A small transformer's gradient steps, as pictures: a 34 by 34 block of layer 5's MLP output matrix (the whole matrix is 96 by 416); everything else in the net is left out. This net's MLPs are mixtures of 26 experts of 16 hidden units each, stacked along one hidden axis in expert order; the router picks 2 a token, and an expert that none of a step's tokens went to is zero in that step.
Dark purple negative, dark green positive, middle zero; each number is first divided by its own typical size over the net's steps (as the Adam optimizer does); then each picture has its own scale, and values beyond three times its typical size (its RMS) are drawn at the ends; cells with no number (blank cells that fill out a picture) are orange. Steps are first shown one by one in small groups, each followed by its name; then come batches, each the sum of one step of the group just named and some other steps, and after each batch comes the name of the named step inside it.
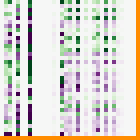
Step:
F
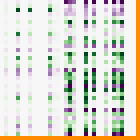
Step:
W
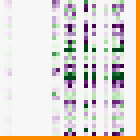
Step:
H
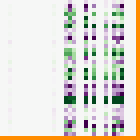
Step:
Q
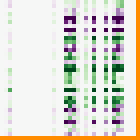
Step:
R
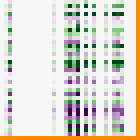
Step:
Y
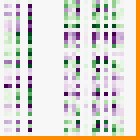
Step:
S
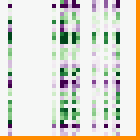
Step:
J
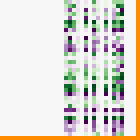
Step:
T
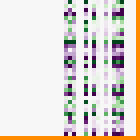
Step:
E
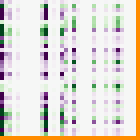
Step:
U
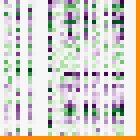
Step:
F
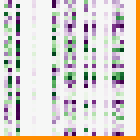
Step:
H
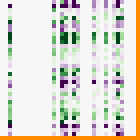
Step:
J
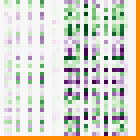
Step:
Y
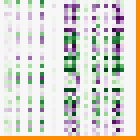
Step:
R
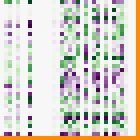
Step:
F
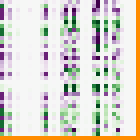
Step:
U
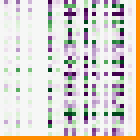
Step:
E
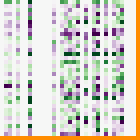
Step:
T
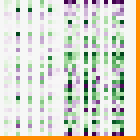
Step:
W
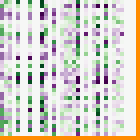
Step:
U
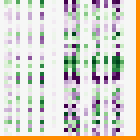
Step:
Y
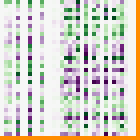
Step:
F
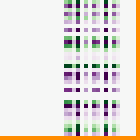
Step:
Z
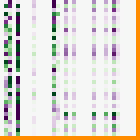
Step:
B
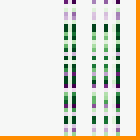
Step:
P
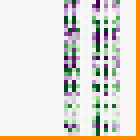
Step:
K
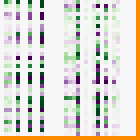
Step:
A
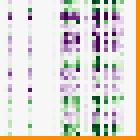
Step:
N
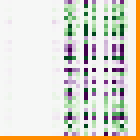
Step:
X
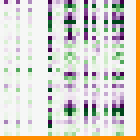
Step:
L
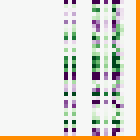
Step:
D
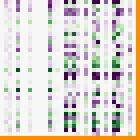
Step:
D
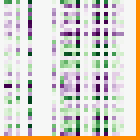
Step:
Z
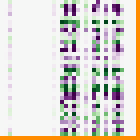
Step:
K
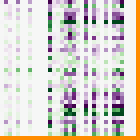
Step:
L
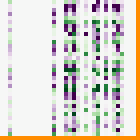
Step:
K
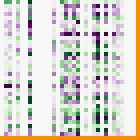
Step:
K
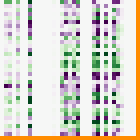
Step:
D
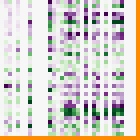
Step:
L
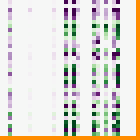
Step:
P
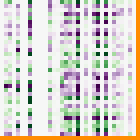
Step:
Z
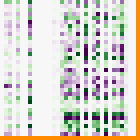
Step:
X
